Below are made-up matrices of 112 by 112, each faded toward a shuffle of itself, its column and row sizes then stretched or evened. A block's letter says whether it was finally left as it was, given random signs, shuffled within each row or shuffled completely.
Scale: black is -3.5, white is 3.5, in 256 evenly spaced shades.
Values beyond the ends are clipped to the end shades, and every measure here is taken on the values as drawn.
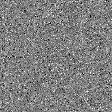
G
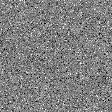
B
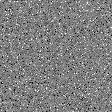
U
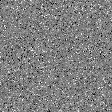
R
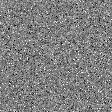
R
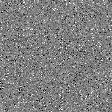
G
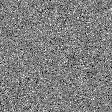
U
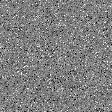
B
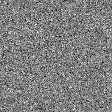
R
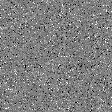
B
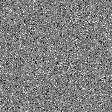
R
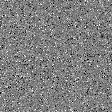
B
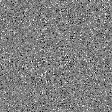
G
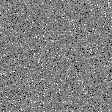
U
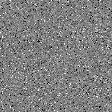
G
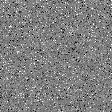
R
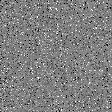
G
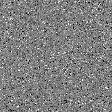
G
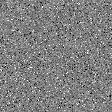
R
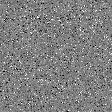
R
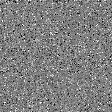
B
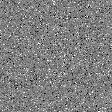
R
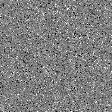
B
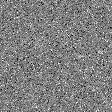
U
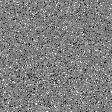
R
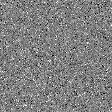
B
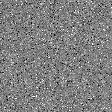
B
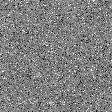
R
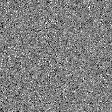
G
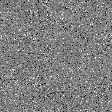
B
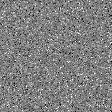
G
